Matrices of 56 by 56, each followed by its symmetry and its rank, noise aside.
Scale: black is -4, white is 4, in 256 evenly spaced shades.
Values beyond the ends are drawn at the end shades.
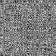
no symmetry, rank eight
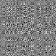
symmetric, rank four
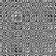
symmetric, rank four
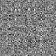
antisymmetric, rank eight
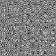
antisymmetric, rank eight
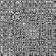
symmetric, rank eight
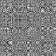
symmetric, rank four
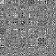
symmetric, rank six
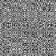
no symmetry, rank six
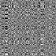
no symmetry, rank four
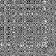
symmetric, rank six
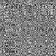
antisymmetric, rank six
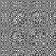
symmetric, rank four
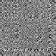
symmetric, rank eight
